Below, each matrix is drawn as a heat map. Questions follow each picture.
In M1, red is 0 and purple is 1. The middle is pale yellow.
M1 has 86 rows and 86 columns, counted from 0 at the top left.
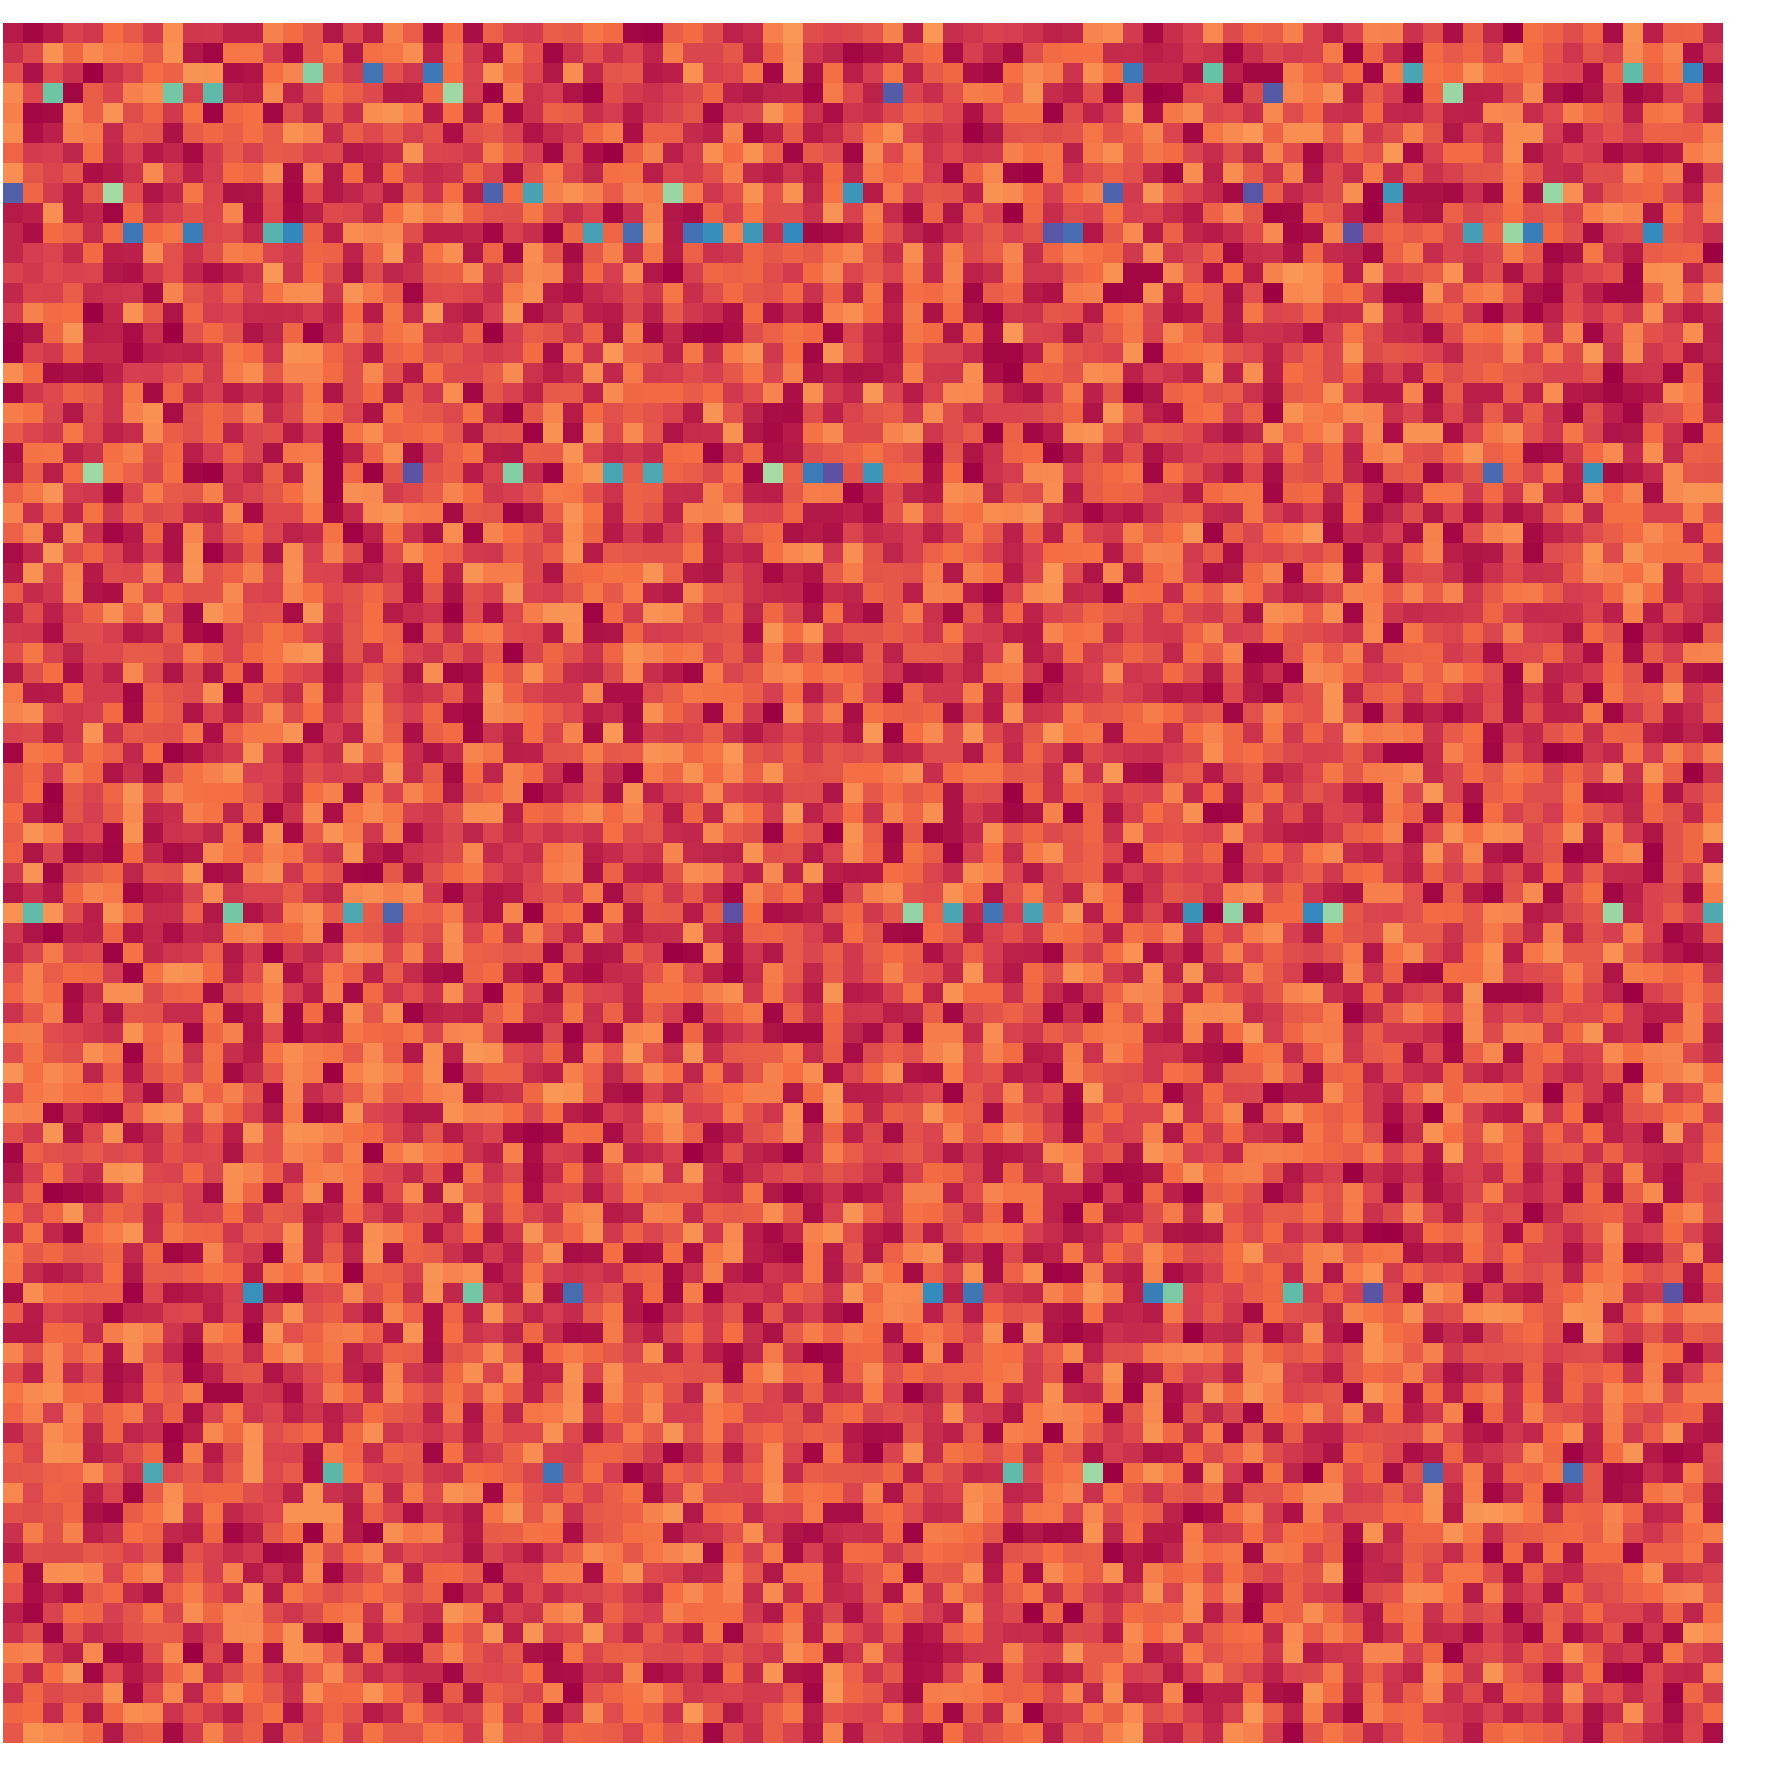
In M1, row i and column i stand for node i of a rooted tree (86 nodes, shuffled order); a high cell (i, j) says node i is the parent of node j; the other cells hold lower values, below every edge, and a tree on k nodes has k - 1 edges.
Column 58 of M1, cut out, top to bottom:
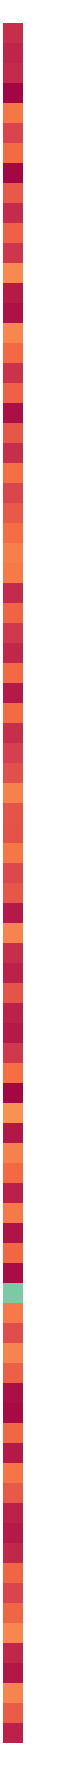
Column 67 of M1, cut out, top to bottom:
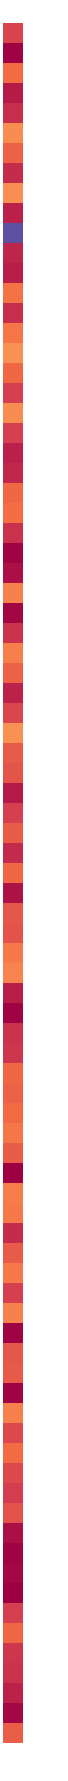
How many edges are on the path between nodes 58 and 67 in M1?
4
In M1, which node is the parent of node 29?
10
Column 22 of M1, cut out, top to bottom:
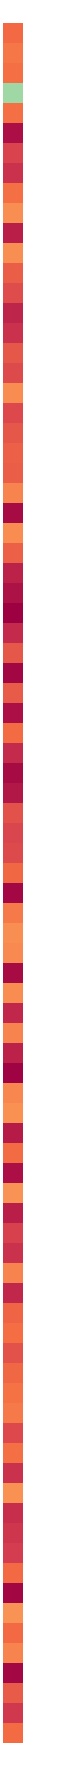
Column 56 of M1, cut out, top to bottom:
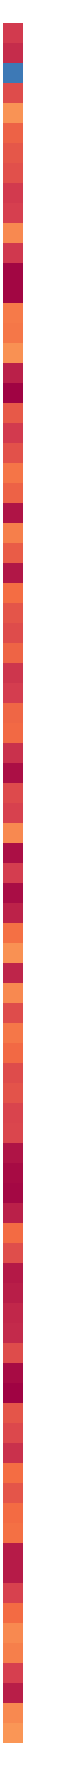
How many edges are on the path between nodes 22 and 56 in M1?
3
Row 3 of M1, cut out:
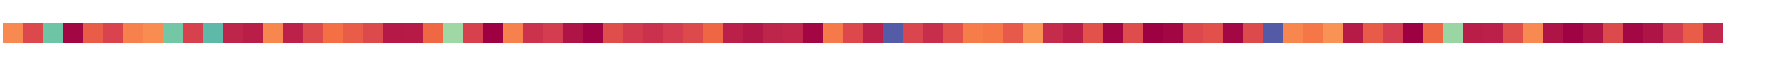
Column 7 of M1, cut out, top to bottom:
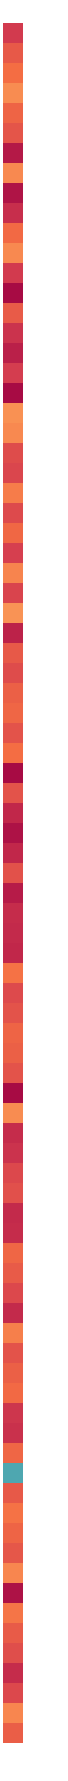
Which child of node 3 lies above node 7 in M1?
72
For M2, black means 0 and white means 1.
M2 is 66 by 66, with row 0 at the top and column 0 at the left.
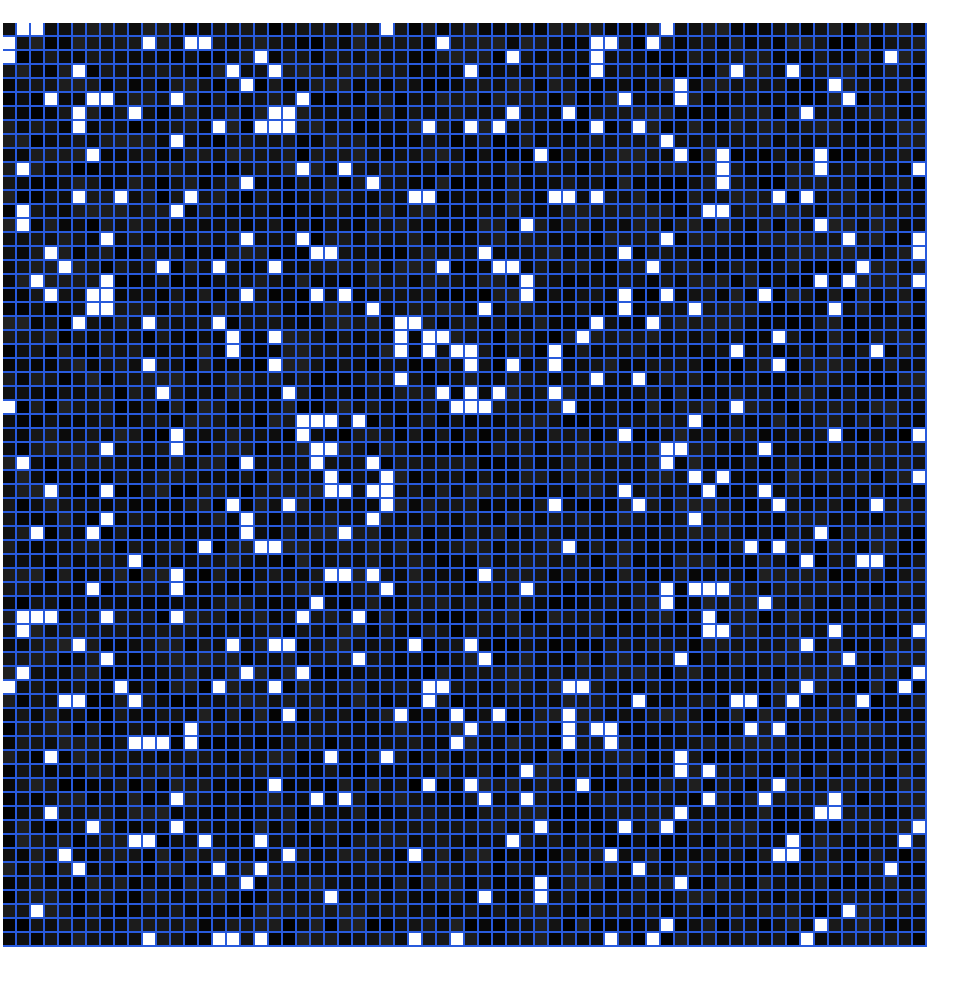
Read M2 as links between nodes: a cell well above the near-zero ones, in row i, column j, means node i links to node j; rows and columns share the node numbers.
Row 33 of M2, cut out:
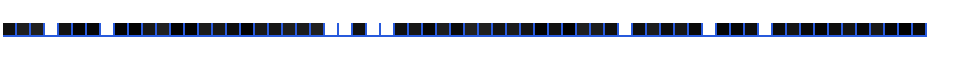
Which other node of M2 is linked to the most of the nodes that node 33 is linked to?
node 19
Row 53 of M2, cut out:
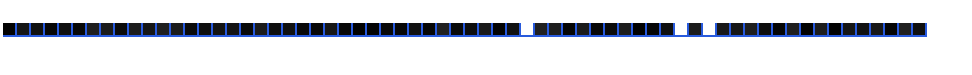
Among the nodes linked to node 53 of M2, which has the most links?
node 48
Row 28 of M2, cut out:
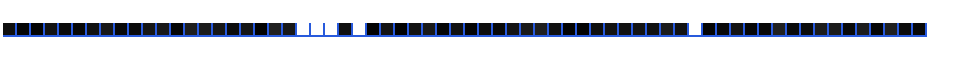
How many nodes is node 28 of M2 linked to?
5
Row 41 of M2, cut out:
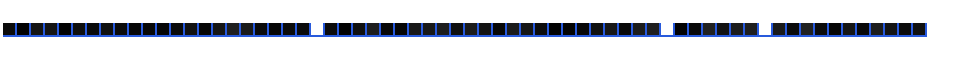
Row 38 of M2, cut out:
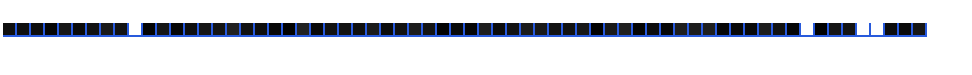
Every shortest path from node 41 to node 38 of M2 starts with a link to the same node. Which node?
node 47
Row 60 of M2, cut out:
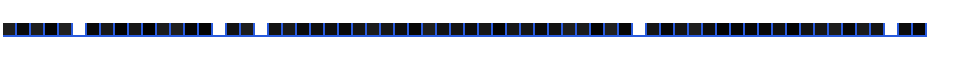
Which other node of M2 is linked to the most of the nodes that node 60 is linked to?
node 7
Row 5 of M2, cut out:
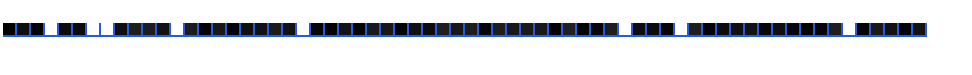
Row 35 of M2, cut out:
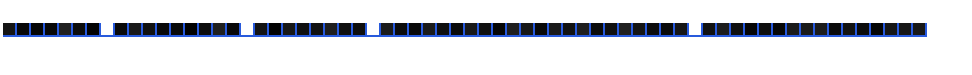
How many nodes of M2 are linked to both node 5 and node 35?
1
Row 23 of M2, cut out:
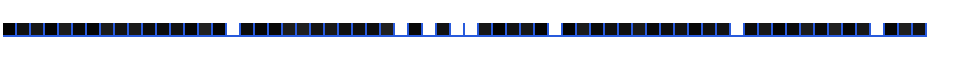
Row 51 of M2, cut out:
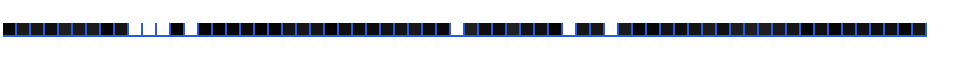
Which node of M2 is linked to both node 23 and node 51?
node 32
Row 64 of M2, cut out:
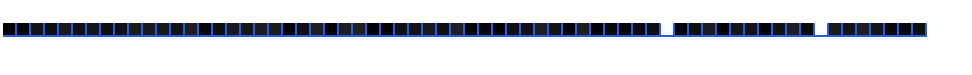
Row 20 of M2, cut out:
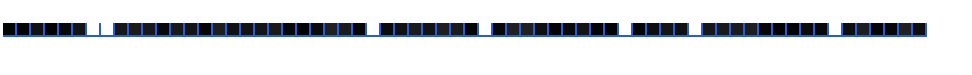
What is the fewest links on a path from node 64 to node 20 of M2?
4
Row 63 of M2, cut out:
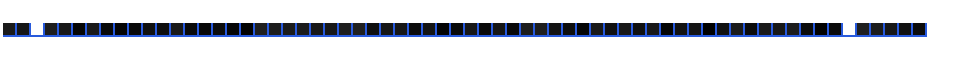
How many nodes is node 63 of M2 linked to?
2
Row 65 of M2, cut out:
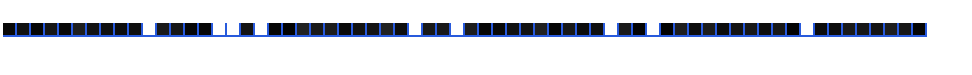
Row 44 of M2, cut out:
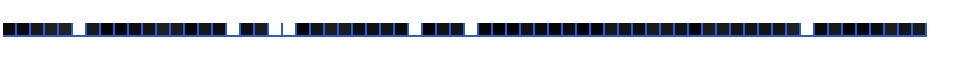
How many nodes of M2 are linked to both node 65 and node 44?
3
